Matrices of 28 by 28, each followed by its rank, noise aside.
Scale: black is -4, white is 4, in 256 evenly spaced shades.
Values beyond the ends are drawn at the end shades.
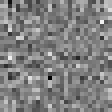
six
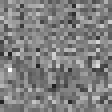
six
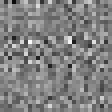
four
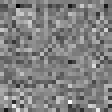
six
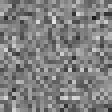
five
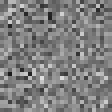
four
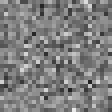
seven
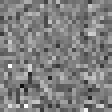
seven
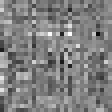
four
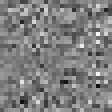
four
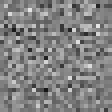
six
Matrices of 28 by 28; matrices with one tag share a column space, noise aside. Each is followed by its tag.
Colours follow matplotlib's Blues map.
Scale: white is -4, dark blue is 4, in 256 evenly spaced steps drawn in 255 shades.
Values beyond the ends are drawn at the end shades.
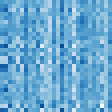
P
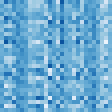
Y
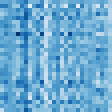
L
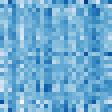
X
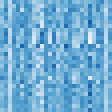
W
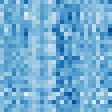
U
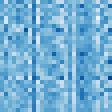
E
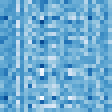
Y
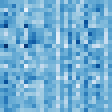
W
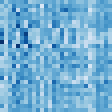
W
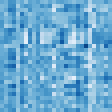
W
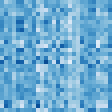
P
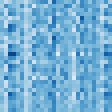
E
